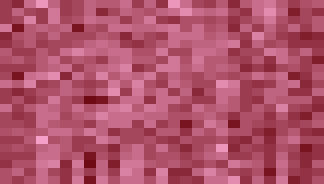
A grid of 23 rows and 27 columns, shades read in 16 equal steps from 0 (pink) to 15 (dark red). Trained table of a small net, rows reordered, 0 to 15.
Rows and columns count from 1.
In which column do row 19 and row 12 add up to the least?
19
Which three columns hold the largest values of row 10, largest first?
2, 25, 6
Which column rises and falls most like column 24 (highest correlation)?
7
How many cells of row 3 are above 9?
7
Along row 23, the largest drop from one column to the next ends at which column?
9
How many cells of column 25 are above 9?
12
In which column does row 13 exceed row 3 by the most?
8
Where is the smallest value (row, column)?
18, 4
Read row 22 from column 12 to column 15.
5 11 3 12
